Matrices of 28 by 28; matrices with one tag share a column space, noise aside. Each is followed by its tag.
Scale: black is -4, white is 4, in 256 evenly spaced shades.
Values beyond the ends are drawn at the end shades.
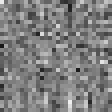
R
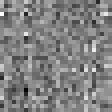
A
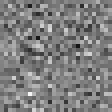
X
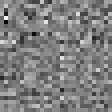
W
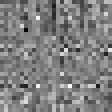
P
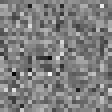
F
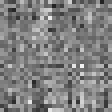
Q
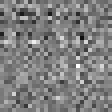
W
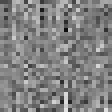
Q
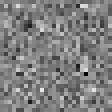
F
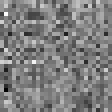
R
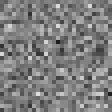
X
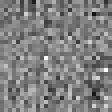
A
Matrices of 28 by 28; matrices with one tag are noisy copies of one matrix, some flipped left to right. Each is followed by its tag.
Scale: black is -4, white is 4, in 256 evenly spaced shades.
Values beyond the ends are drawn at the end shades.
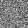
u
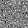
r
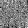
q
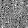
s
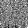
q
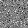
u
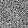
u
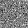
r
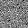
u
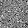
u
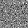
r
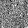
s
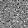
u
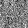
s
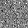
r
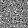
u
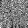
q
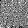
q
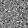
u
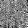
q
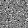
u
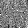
q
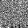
q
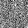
s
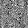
s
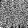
q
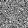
u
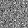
r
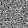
u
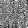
q
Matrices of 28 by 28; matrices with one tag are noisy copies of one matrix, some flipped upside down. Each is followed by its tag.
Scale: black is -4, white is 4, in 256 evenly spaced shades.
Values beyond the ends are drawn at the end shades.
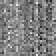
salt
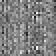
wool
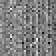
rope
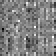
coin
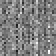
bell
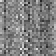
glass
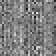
wool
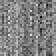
salt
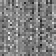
salt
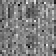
coin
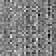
rope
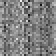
glass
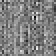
wool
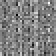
bell
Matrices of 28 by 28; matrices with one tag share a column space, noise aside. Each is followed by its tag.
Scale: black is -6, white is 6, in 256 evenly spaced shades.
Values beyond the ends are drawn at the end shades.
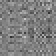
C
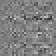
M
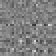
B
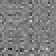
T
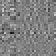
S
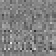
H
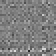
T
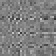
M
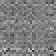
T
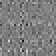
B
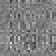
H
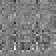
H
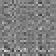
T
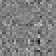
B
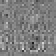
H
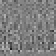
H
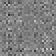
T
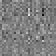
S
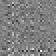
T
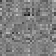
S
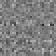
B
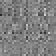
S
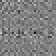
C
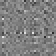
C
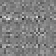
M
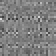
M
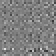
T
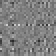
B
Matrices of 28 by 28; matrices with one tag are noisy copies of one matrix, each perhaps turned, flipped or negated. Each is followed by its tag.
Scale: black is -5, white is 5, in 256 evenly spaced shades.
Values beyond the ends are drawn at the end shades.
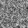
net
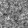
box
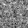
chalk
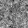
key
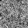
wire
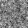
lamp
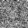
wire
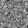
net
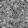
wire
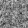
chalk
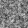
box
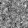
lamp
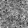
wire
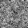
wire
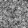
wire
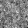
key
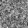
wire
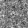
chalk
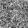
wire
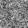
wire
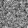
net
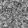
lamp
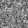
lamp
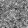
wire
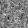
box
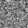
net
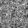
chalk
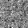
chalk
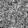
key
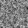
net
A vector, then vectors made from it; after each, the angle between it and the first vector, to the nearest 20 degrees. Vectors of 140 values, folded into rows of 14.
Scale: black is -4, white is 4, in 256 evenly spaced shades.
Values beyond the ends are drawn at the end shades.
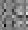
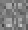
100 degrees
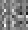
160 degrees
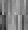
100 degrees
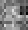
140 degrees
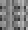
80 degrees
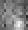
60 degrees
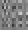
60 degrees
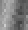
120 degrees
